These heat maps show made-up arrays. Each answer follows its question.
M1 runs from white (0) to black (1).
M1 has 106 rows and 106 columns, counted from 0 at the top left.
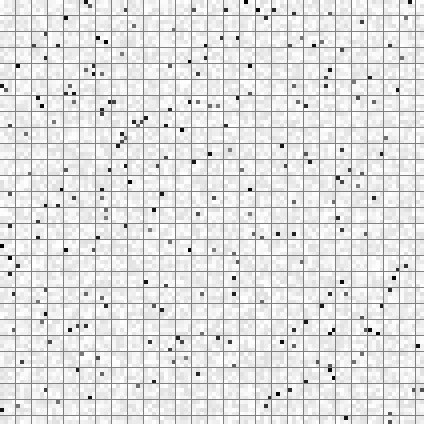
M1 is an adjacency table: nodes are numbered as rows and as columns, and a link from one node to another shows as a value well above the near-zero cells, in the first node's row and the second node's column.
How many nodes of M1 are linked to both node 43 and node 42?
0
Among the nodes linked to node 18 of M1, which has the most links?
node 25
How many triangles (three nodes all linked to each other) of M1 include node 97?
1
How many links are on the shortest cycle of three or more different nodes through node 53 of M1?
5
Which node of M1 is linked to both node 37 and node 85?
node 57
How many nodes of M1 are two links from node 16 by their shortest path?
8
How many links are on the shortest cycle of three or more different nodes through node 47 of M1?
5
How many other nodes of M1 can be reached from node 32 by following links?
8
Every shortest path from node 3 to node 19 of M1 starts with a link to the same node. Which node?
node 82
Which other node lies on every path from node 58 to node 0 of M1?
node 21
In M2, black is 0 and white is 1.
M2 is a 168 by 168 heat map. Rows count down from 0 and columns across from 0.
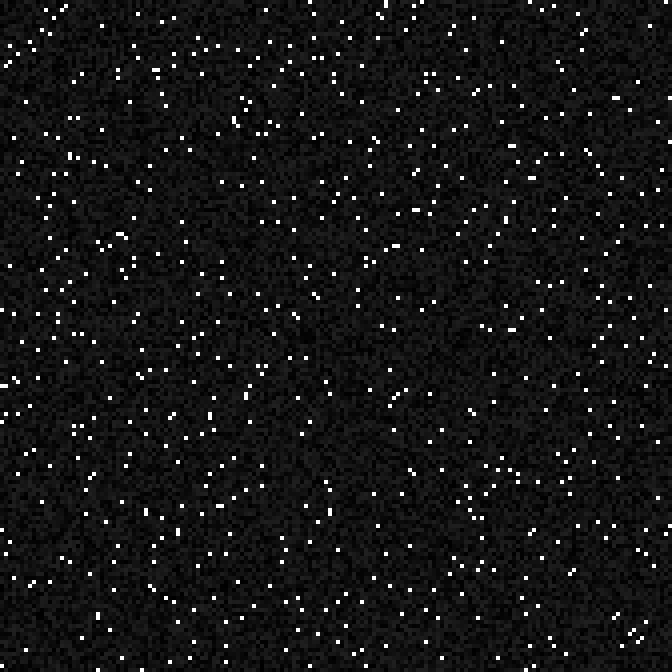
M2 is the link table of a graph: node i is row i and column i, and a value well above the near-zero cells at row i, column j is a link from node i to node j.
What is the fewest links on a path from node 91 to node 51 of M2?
7
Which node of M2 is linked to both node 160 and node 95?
node 48
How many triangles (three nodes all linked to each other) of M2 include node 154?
2
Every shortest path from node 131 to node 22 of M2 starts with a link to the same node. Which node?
node 153
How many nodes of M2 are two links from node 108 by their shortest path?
10
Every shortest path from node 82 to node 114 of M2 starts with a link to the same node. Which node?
node 127
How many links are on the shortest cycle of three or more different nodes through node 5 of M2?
4
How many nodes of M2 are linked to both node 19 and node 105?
0
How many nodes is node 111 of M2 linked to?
1
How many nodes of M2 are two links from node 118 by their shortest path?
9
